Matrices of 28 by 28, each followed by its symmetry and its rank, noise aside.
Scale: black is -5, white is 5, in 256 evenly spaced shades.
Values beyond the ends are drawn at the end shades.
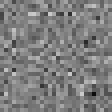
symmetric, rank three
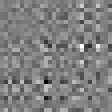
antisymmetric, rank two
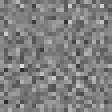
antisymmetric, rank four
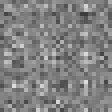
no symmetry, rank four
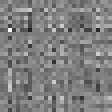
no symmetry, rank three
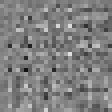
antisymmetric, rank four
